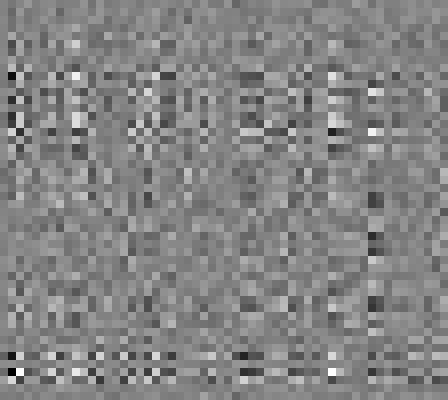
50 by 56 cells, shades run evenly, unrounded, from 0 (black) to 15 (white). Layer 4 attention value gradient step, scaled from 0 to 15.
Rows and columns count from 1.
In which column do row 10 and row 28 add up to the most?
10
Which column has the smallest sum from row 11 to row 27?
2
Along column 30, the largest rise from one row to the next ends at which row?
46
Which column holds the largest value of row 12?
47
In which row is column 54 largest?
12
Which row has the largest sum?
17
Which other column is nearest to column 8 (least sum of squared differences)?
22
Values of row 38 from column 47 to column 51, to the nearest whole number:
4 5 7 8 7
